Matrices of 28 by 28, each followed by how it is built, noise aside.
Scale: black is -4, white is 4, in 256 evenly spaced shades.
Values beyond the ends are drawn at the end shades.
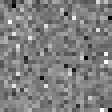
sparse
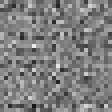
low rank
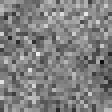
smooth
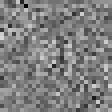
block diagonal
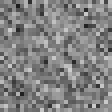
Toeplitz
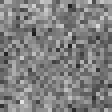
smooth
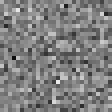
noise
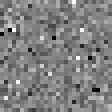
sparse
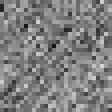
Hankel
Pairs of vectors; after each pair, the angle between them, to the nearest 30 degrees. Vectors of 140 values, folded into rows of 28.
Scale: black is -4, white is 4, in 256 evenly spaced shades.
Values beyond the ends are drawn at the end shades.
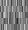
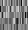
60 degrees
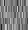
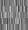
60 degrees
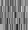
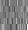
60 degrees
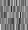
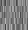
60 degrees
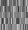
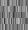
150 degrees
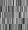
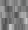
90 degrees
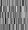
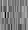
60 degrees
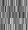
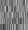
90 degrees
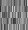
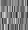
150 degrees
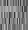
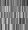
60 degrees
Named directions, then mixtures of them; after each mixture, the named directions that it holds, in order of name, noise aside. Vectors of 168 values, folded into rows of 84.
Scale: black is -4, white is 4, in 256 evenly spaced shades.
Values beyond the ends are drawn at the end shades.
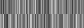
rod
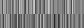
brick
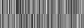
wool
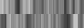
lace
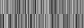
rod.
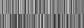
brick.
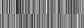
wool.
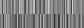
brick.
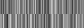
rod.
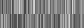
brick, lace.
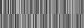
wool.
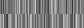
rod.
